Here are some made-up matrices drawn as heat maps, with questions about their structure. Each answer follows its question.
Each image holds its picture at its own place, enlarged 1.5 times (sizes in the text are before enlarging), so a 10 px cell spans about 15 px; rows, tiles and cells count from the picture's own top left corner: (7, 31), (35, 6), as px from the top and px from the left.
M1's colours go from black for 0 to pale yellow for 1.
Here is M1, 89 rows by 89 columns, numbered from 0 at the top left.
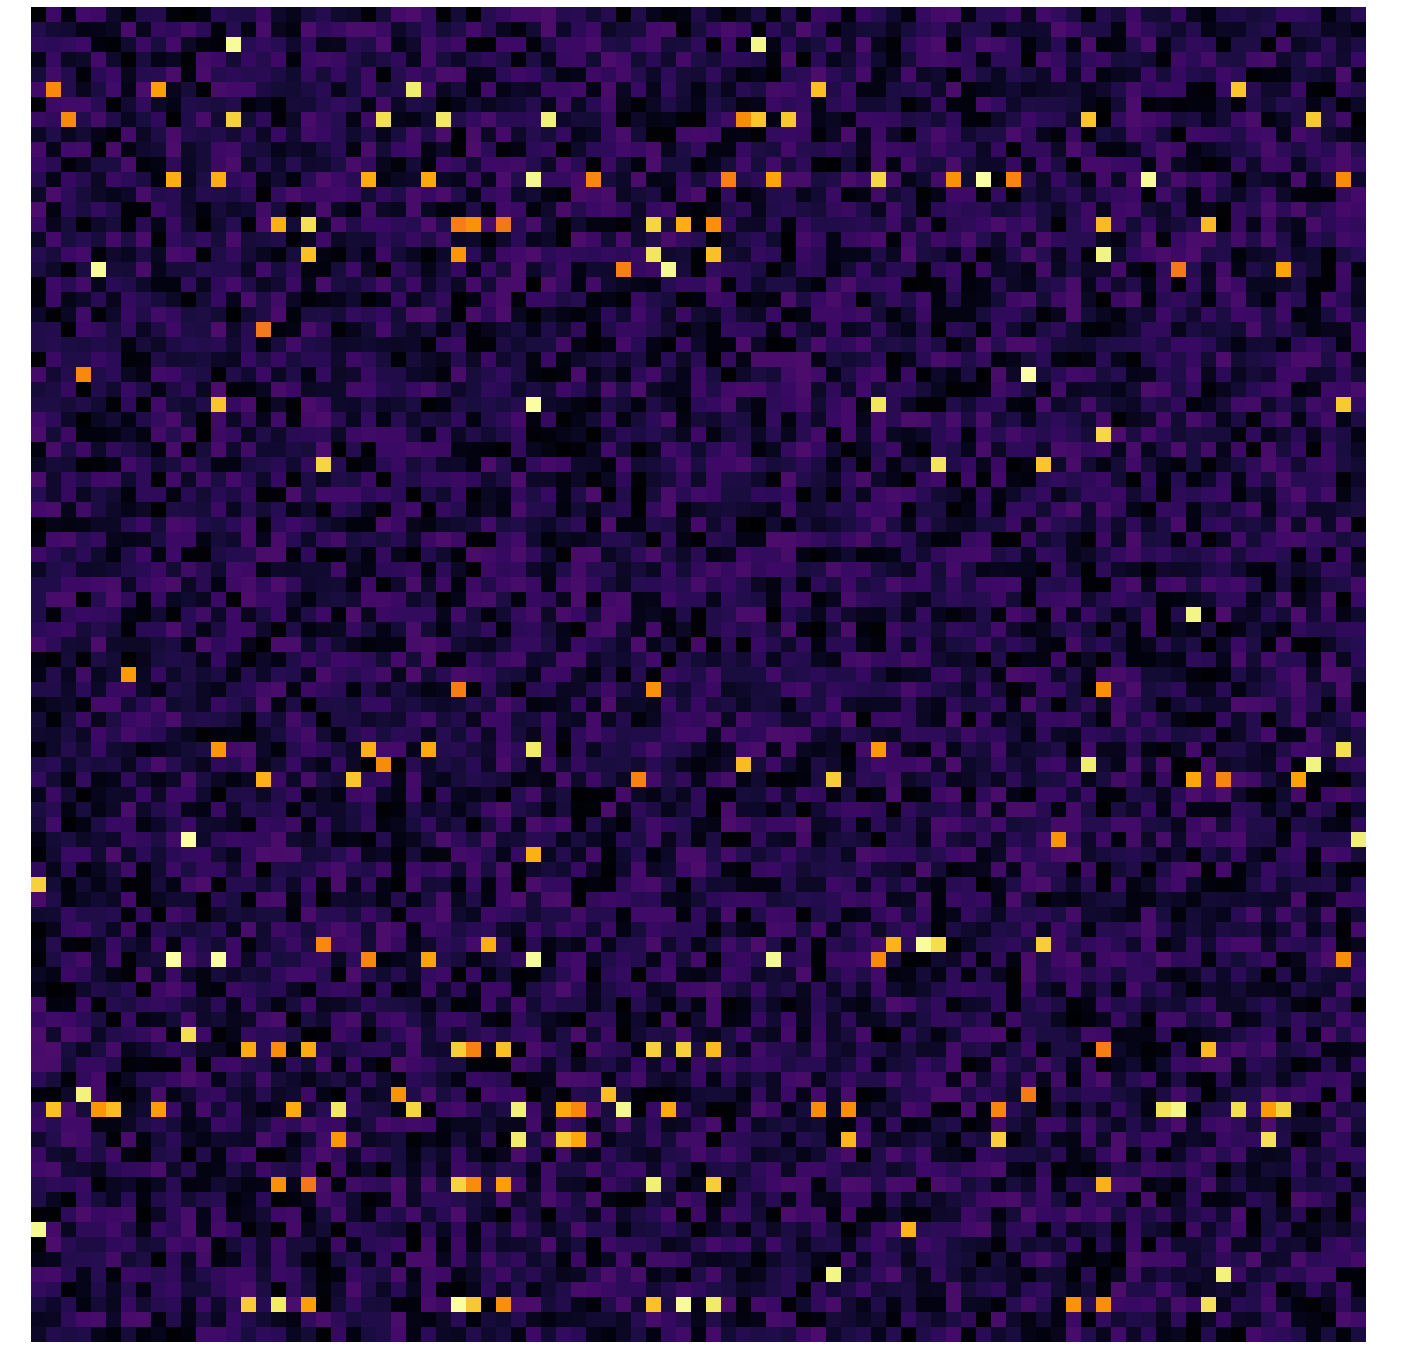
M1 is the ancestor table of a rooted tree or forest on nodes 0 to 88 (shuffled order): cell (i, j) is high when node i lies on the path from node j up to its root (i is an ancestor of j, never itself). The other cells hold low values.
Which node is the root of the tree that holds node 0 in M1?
81
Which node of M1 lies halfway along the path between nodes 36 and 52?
73
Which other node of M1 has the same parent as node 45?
18
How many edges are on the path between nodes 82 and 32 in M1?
2
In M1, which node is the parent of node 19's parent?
62
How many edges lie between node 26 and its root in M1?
3
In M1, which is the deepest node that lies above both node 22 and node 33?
49
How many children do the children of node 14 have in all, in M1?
3
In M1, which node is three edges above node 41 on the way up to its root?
78
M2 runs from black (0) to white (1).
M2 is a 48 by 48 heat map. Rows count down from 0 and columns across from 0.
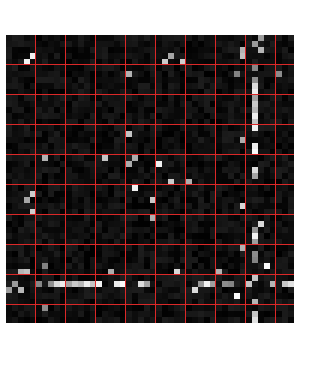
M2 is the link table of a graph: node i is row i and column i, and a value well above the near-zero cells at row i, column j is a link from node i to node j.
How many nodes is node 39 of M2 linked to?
5
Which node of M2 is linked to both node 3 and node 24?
node 27
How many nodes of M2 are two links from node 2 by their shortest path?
6
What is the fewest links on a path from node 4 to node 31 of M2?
5
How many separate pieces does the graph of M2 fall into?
3
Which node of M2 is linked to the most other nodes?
node 41
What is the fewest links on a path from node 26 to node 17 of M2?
4
